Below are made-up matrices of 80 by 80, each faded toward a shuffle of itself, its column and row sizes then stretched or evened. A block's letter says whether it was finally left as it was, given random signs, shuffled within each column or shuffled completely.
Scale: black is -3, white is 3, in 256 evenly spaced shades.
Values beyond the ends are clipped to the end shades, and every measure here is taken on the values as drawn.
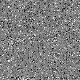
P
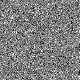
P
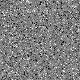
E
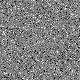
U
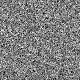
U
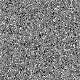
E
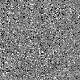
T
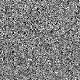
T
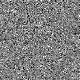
T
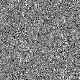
E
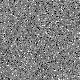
U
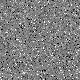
U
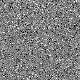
T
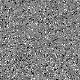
P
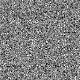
P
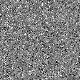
E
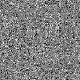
T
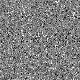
P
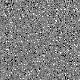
T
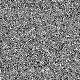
U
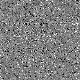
P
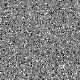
P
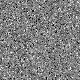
U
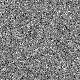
U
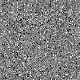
T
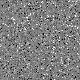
E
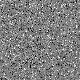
E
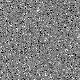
E
